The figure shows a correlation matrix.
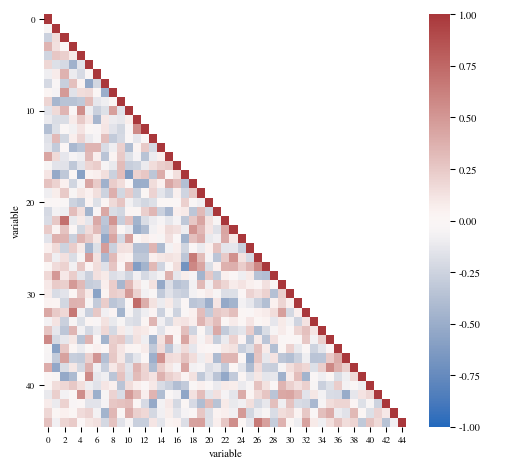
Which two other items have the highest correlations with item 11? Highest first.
31, 12
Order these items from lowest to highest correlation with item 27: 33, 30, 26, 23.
33, 30, 23, 26
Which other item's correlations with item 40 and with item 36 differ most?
1
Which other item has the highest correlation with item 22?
2
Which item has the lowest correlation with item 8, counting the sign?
7
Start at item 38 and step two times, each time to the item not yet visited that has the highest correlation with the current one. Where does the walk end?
0
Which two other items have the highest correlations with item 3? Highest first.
32, 29
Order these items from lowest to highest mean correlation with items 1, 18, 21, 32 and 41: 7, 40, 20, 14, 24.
14, 20, 7, 40, 24
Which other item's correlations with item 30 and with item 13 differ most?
42
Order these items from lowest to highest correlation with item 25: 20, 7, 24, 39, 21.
24, 39, 20, 21, 7
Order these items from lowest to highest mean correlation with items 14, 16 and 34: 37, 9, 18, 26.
26, 18, 37, 9
